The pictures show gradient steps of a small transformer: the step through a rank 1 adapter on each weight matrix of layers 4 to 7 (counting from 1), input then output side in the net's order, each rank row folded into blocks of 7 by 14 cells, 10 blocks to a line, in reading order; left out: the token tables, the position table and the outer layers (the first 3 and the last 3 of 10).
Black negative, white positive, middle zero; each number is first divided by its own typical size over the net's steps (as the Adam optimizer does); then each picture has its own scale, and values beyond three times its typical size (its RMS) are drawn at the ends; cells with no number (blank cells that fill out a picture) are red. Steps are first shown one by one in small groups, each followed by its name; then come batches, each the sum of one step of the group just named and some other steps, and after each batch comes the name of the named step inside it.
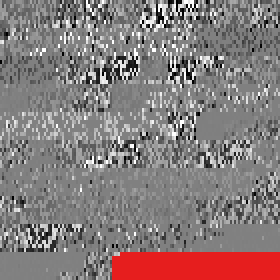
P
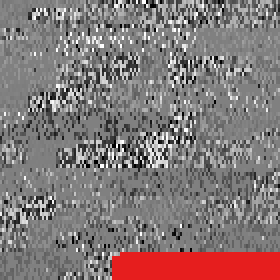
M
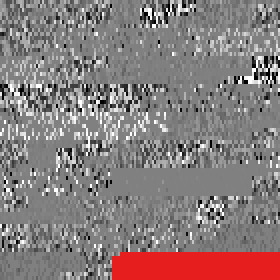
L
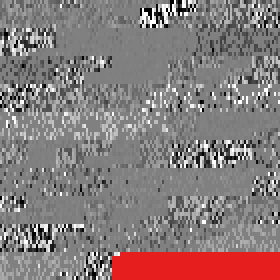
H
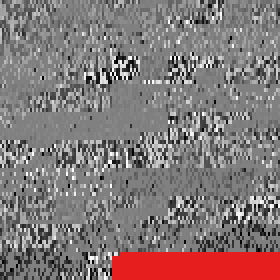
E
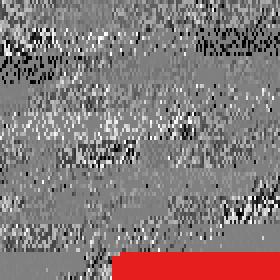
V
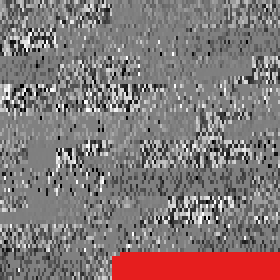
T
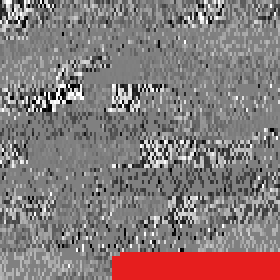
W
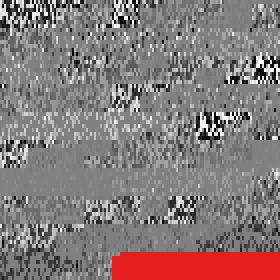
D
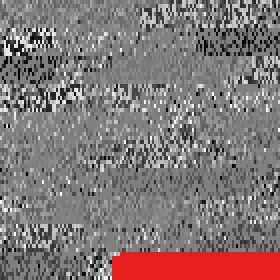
V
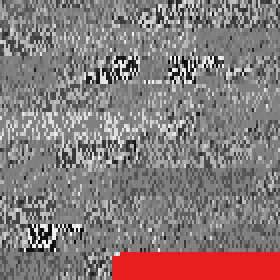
P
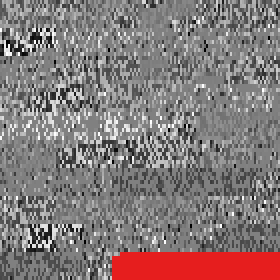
V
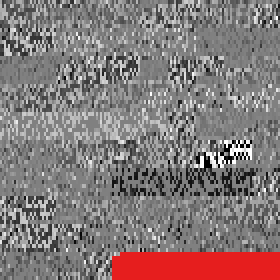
P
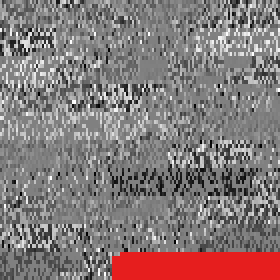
L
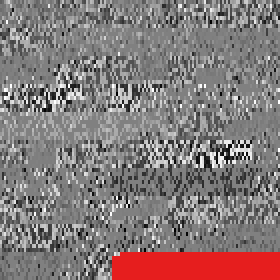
W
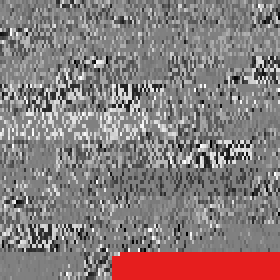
L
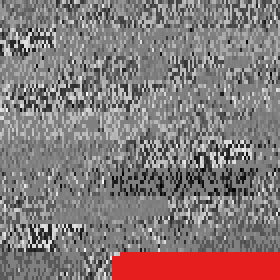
T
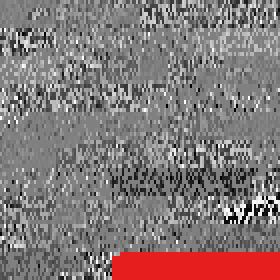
M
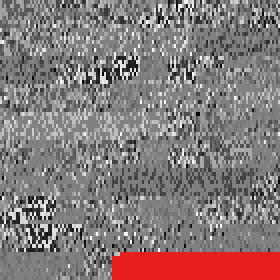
P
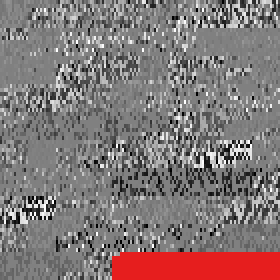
M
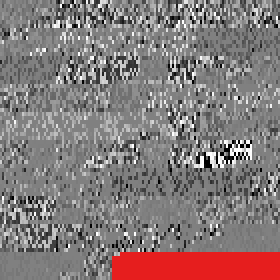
P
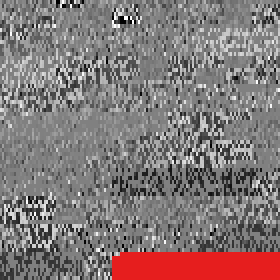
D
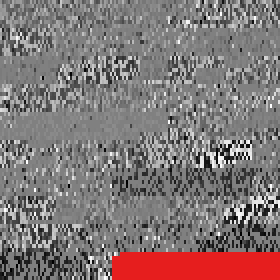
E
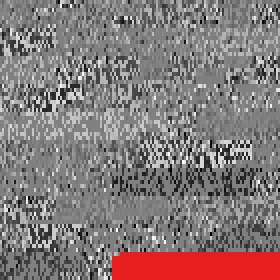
E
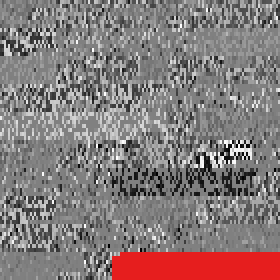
M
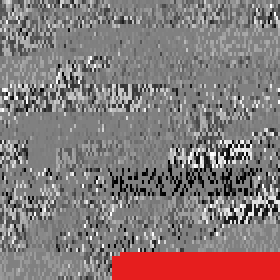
W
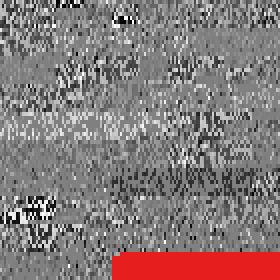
D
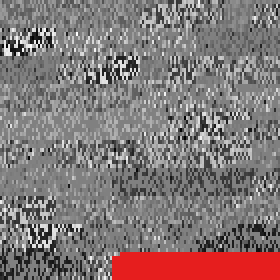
E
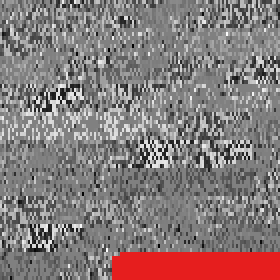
D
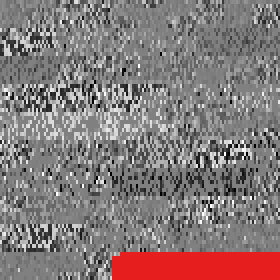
T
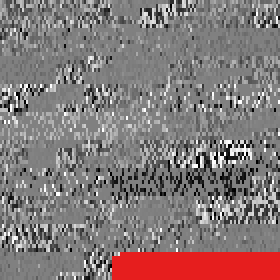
H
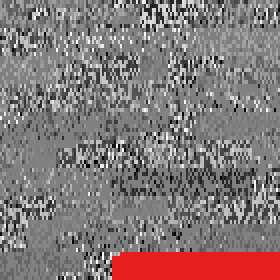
M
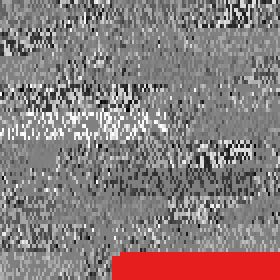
L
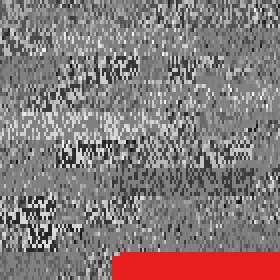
P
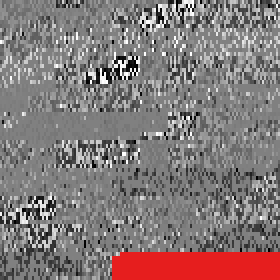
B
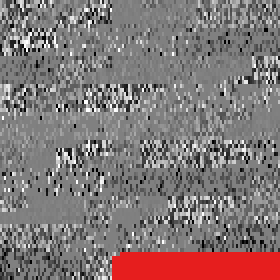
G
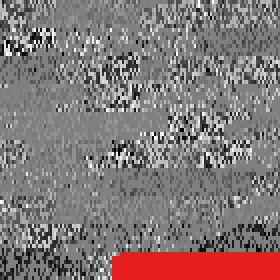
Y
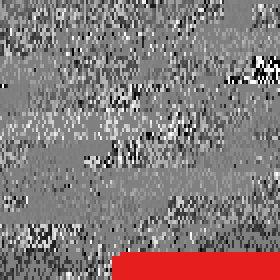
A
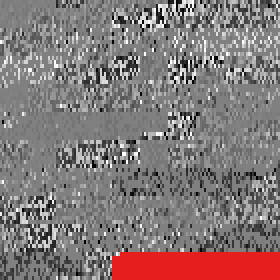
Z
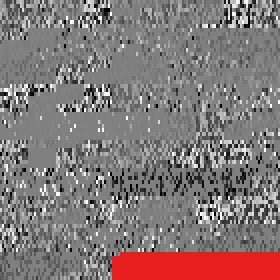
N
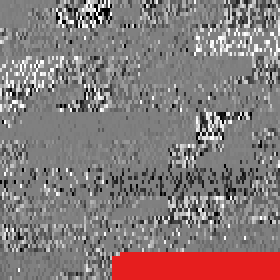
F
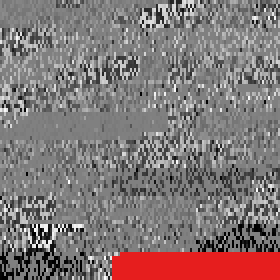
B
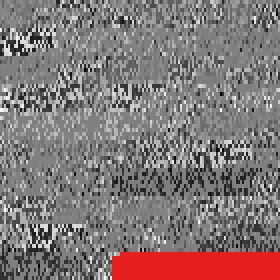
G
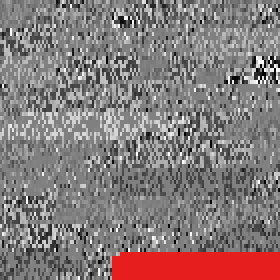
A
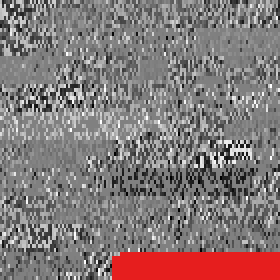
A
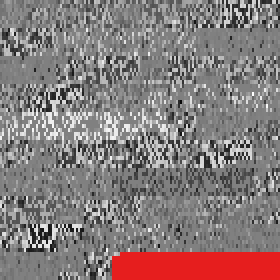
A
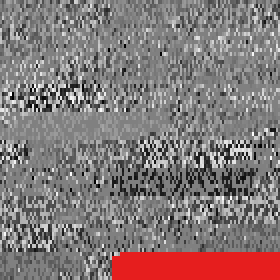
F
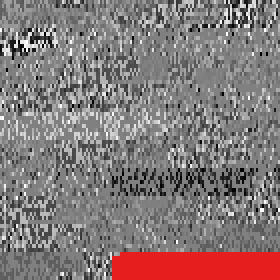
B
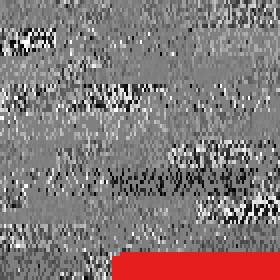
G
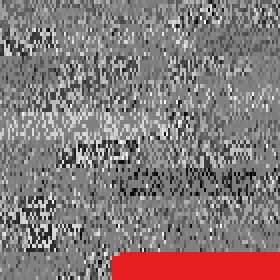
Z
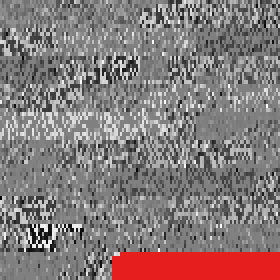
B
